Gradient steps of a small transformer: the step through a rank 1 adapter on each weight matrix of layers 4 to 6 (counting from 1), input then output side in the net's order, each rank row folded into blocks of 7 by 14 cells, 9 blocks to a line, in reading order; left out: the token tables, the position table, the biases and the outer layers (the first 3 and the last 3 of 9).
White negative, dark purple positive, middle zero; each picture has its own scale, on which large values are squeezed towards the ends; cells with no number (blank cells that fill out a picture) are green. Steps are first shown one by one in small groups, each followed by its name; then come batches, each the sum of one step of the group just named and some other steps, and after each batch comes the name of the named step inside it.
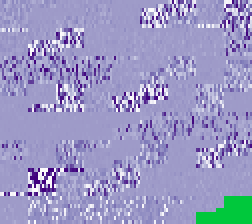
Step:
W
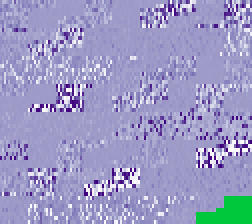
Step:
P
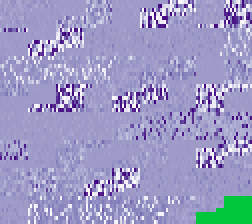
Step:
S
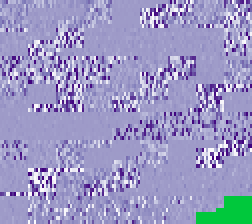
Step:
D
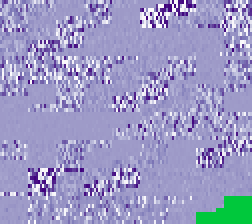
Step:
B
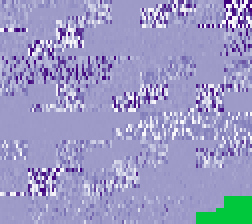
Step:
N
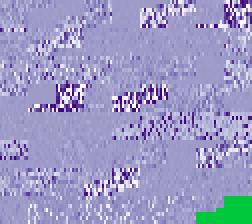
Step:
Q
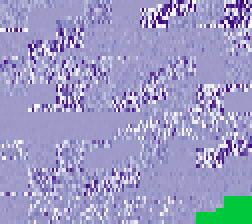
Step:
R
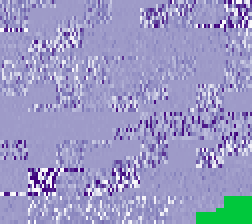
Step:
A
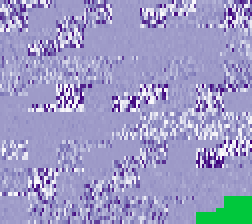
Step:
B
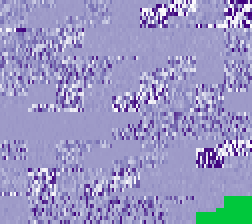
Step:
B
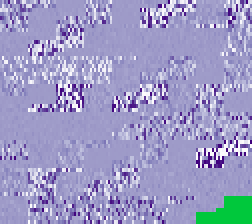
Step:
S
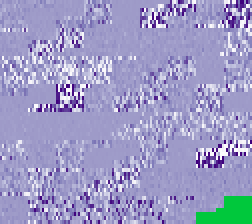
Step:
R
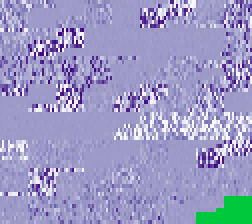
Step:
R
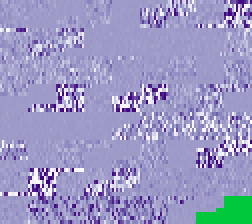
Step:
P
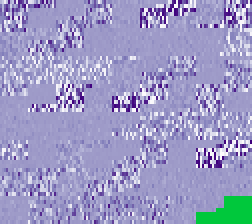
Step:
P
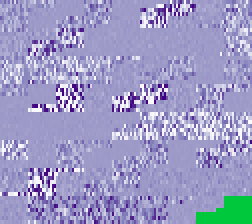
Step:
B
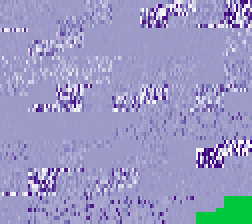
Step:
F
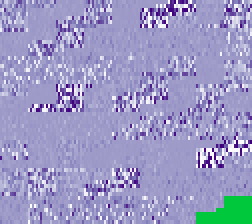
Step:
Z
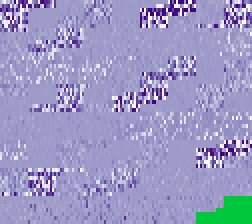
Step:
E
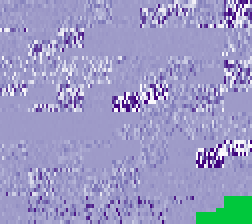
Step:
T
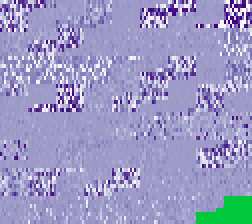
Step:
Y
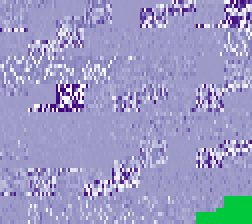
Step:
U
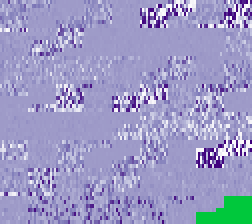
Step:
F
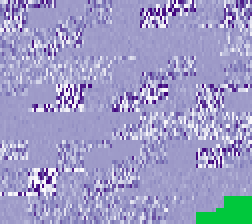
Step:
E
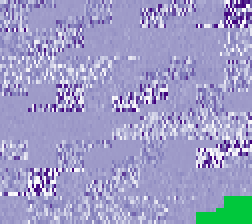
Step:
Y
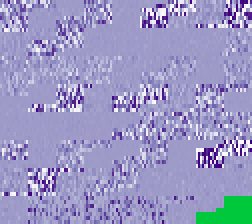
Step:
F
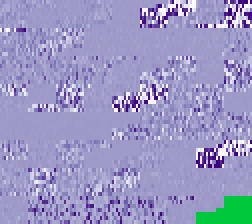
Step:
T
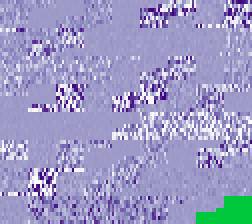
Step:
Z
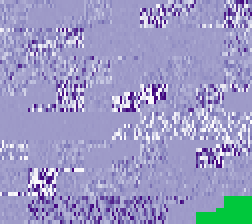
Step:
T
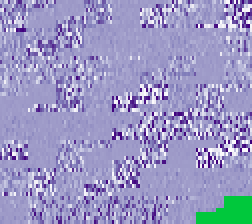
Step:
Z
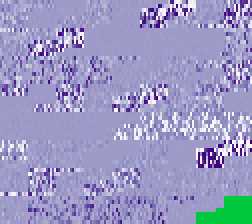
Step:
F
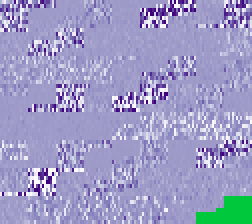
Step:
E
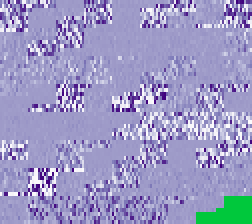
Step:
Z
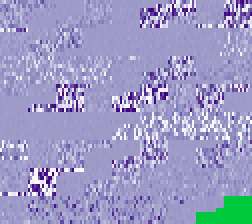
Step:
Y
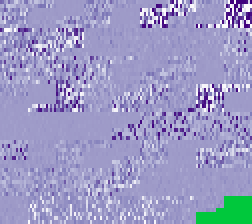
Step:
U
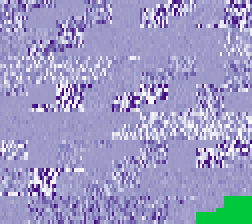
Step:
Y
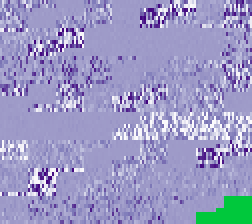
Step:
E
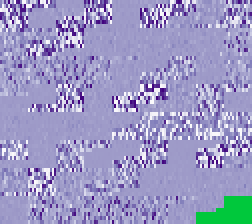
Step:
Z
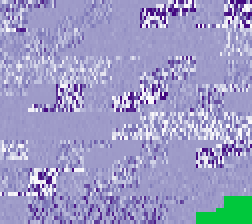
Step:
E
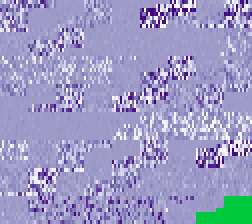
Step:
E
